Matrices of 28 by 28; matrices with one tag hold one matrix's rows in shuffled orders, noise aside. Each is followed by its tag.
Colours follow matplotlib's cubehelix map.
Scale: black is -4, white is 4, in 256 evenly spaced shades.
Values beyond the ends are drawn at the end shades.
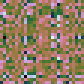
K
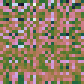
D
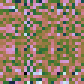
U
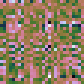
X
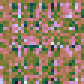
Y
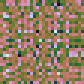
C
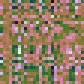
Y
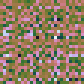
C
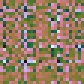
K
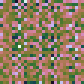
Y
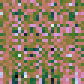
Y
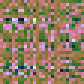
D
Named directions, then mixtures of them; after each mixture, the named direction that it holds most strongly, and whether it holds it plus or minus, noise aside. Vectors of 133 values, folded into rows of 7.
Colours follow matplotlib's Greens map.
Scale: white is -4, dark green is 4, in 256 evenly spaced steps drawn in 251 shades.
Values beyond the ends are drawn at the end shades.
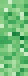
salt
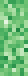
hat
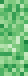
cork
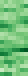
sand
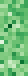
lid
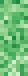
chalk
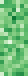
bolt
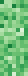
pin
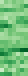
sand, plus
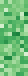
salt, plus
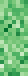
lid, plus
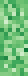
hat, plus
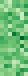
salt, plus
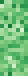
pin, plus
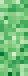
chalk, minus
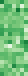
cork, plus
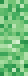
cork, plus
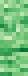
sand, plus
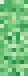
chalk, minus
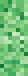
salt, minus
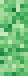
bolt, plus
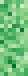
lid, minus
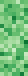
cork, plus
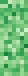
hat, minus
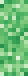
cork, minus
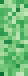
bolt, minus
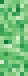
cork, plus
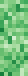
chalk, minus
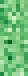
bolt, minus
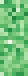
bolt, plus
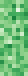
bolt, plus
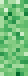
salt, plus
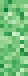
salt, minus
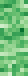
sand, minus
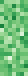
pin, plus
